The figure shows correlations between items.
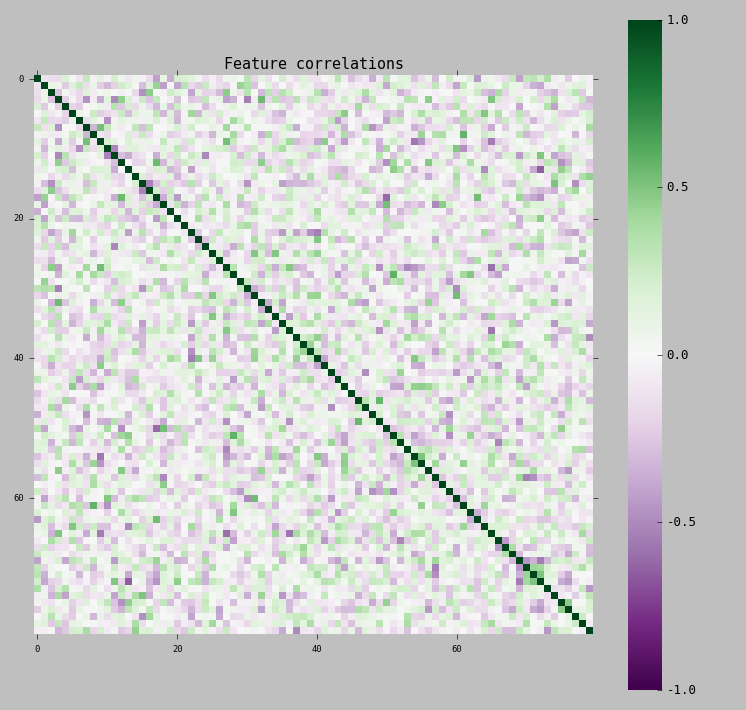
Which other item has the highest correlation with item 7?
9
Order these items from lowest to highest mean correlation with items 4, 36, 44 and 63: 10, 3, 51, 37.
51, 3, 10, 37
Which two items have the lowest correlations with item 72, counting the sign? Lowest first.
13, 69
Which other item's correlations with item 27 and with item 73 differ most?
65
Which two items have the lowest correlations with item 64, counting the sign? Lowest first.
13, 34
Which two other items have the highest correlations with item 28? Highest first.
51, 62
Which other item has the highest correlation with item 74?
15
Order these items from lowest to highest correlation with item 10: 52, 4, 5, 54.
52, 5, 4, 54
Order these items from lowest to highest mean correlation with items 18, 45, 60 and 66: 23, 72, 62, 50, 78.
78, 62, 72, 23, 50
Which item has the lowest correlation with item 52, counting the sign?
66
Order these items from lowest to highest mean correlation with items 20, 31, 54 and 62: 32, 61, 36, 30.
30, 61, 36, 32
